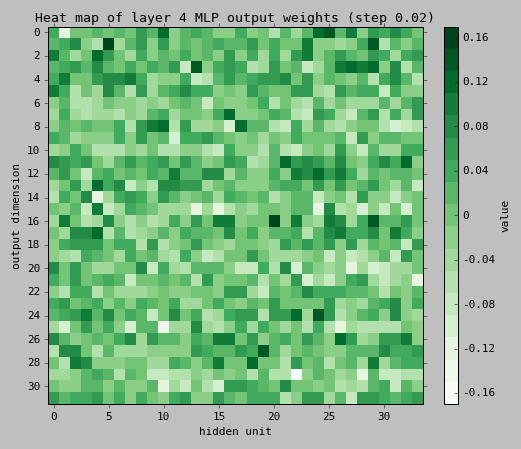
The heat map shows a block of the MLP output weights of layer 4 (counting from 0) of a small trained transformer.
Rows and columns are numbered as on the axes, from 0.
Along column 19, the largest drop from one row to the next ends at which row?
28
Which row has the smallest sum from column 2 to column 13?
10
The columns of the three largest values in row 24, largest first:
24, 22, 3
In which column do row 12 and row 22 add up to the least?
19
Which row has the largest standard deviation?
16
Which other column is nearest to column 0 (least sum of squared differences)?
8
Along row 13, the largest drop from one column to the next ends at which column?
7
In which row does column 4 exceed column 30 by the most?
15
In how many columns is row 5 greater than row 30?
18
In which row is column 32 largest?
11
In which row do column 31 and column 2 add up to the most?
17
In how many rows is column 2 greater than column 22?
14
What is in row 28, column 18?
0.12
